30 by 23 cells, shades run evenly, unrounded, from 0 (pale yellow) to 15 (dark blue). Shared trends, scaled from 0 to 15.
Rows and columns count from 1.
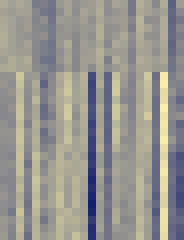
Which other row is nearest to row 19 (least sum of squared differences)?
16
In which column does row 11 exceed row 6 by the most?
12
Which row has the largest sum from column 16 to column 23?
26
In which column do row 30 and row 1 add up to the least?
21
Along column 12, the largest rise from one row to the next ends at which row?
10
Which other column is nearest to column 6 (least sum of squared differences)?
17
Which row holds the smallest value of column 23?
1
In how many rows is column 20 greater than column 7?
21
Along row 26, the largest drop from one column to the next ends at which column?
13
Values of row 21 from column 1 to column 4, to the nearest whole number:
7 7 4 9
